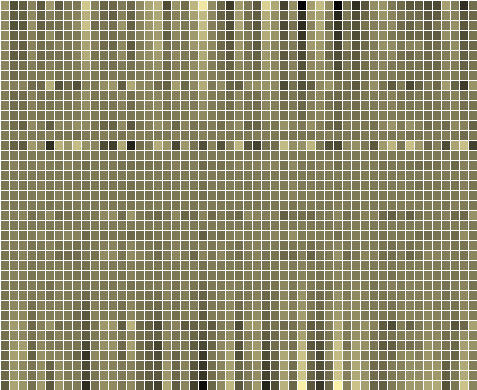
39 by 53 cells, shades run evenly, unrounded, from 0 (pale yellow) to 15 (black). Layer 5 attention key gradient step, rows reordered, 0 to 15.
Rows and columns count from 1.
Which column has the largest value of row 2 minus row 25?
38
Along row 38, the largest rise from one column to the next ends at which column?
35
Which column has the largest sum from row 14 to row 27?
23
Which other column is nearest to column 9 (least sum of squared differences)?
14
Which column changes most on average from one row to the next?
15
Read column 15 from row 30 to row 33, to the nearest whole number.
7 7 7 4
